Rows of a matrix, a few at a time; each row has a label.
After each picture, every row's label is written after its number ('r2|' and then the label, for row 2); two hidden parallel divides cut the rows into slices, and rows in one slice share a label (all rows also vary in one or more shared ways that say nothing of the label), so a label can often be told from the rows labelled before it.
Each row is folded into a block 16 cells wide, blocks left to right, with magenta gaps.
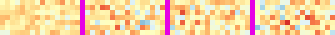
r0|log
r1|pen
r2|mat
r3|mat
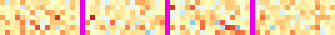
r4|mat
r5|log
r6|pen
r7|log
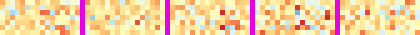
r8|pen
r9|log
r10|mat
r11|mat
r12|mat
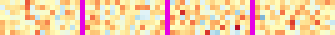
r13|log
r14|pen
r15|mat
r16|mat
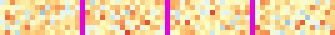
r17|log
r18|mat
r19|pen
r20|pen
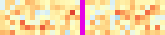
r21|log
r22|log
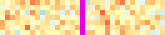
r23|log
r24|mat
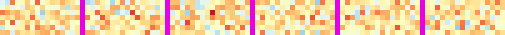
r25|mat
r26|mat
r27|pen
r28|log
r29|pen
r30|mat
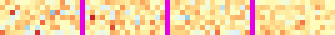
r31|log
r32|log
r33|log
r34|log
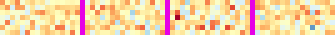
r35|pen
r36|log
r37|pen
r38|log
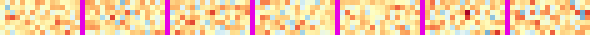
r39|log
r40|pen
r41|pen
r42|pen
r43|pen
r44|pen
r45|pen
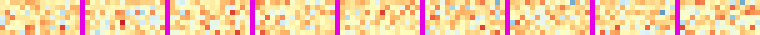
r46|pen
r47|log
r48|log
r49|pen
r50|log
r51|pen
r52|pen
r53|mat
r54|pen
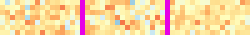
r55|log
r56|log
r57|log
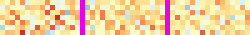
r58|mat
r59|mat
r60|log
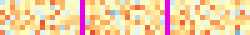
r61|mat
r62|pen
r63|mat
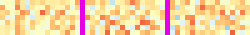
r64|log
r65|mat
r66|mat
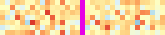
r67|mat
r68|mat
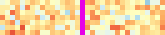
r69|mat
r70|pen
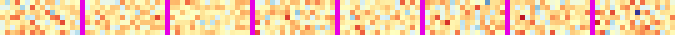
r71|mat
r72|mat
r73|log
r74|mat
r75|mat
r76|pen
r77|pen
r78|mat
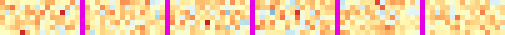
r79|mat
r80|log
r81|mat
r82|pen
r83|mat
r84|log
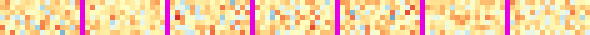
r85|pen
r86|log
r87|pen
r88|pen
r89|pen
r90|log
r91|pen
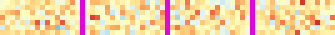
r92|mat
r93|pen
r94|log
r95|mat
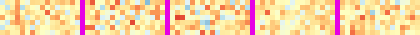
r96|mat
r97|pen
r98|pen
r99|log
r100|log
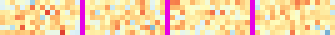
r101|mat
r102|pen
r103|log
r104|mat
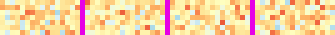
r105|log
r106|pen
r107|log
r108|mat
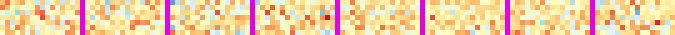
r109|pen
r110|mat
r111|mat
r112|mat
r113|mat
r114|log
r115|log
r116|mat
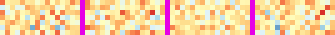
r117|mat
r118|pen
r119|pen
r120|pen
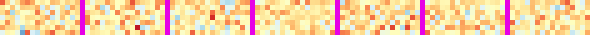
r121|pen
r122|mat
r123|log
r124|log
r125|mat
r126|mat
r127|log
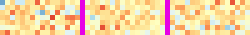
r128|mat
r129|log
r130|mat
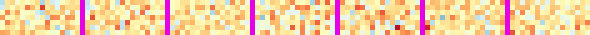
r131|mat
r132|log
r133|mat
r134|mat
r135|pen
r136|pen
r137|log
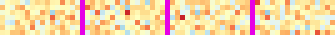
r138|log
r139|pen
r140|pen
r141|pen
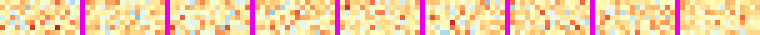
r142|pen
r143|pen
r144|pen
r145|pen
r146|pen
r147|pen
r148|mat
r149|pen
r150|log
